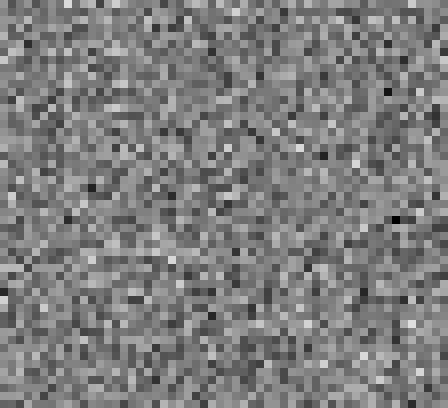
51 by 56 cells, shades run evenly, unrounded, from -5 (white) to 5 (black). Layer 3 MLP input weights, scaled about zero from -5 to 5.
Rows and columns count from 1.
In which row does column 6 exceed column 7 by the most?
14
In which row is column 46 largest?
37
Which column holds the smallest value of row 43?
11
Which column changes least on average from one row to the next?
34
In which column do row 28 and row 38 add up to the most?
50
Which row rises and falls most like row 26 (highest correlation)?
36
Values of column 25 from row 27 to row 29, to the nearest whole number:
2 0 1
